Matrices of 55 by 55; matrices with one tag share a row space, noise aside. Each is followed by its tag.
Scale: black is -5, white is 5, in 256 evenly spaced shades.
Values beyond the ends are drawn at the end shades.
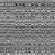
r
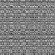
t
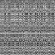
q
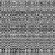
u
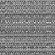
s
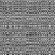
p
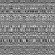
t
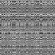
u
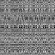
q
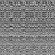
t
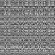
q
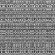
s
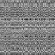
q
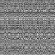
q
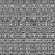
t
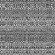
s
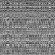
p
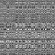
r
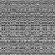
u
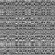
r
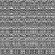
t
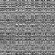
r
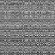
q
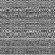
p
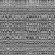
p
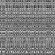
s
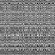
q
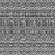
t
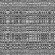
p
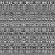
t
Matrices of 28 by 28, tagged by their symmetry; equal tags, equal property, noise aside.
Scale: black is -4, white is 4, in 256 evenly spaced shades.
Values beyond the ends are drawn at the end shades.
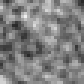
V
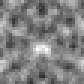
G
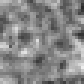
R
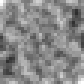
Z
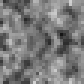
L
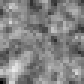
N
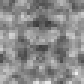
G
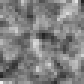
V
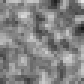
N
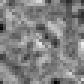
N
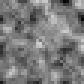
N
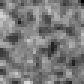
R
